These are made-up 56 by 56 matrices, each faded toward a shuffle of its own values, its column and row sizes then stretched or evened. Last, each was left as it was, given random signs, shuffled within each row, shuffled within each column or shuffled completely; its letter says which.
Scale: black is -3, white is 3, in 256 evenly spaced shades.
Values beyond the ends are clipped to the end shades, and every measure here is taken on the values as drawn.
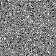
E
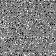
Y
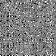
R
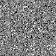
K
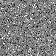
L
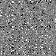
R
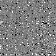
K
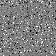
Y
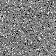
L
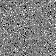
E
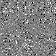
K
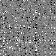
R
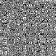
R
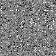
K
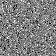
L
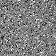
L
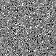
E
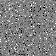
E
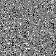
E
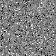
E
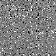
R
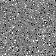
E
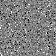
E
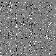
K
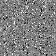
E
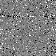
K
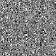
R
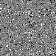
K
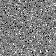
L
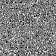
Y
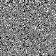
K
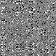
R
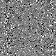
E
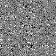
K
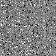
K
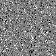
E
